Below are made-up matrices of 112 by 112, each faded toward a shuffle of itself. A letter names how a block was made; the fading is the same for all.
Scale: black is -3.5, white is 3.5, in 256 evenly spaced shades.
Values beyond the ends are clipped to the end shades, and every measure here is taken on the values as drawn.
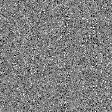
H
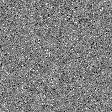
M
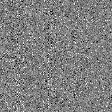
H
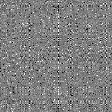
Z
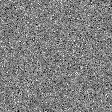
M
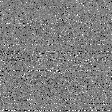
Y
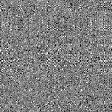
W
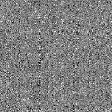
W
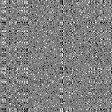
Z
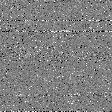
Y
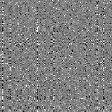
Z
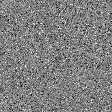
M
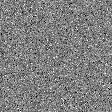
M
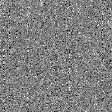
H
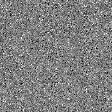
H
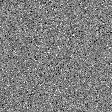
M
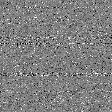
Y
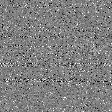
Y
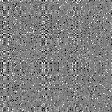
Z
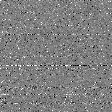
Y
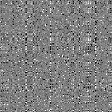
Z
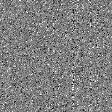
H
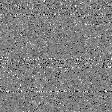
Y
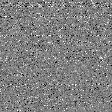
Y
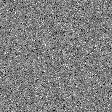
M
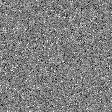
M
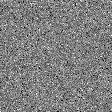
M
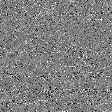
Y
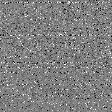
Y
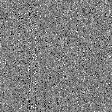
H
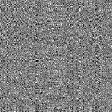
W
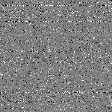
Y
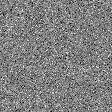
M
